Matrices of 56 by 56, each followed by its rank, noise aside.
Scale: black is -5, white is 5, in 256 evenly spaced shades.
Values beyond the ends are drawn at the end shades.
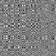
three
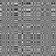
two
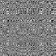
four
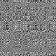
five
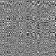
three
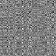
five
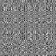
four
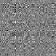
four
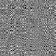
three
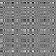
one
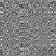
three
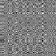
four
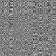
five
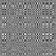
one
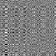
two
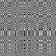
one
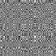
four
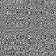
four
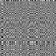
two
